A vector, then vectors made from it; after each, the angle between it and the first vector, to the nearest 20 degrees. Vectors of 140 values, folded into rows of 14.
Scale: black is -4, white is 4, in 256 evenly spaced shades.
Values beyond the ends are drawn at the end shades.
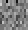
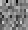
20 degrees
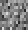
60 degrees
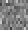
140 degrees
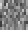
60 degrees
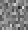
100 degrees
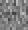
120 degrees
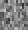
60 degrees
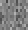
40 degrees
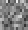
120 degrees
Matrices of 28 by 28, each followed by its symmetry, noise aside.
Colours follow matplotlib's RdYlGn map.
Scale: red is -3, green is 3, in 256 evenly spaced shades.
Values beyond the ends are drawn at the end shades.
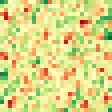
same after a half turn.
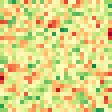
same after a half turn.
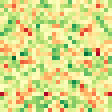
mirrored left to right.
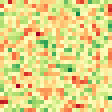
same after a half turn.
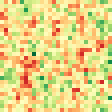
no symmetry.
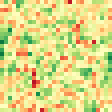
same after a half turn.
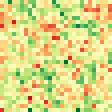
no symmetry.
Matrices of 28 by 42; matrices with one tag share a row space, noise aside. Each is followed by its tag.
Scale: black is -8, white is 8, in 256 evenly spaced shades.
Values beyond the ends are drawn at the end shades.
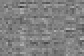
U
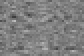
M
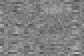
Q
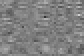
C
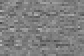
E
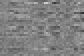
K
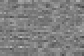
K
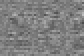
K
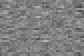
C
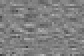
M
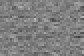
K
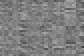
U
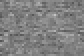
E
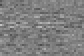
E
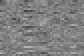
M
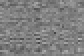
E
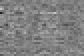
E
